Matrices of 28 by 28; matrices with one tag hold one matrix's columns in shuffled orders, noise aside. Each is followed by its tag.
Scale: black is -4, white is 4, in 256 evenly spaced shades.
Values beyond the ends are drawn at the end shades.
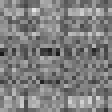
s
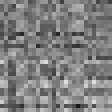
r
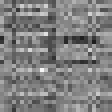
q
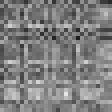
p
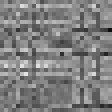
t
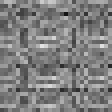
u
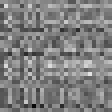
t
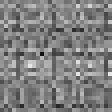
t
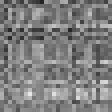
p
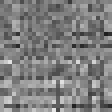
r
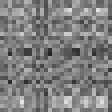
s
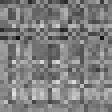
p
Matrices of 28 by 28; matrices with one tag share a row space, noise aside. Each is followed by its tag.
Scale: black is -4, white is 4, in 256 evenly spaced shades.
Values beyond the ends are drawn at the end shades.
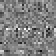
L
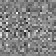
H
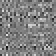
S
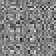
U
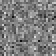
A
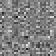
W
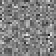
W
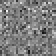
H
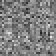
W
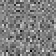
U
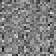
W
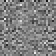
A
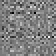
U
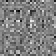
U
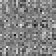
H
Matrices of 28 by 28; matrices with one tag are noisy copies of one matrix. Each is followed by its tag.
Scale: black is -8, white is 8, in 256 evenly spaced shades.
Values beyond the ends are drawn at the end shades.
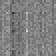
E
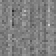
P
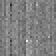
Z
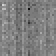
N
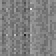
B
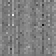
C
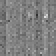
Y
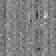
Y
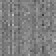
C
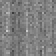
E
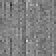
Z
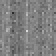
E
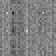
E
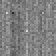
E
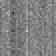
E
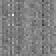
C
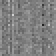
C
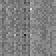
B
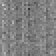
N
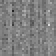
P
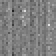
P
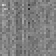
N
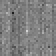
E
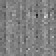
Y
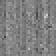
Y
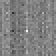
E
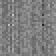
C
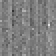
P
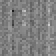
P
